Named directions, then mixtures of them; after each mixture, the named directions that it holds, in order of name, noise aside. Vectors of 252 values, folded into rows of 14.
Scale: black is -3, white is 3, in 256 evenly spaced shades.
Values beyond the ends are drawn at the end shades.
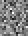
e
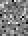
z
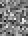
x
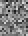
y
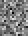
e.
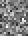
e, x.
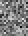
x, y.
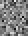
e, z.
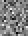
e.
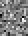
x, z.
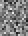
e, y.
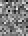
y.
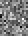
x, y.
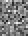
y, z.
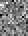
y, z.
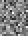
e.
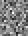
e.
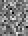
e.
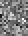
x, y.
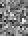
x.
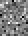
z.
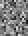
e, z.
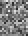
y.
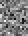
x.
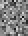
e, z.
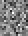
e.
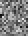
x, y.
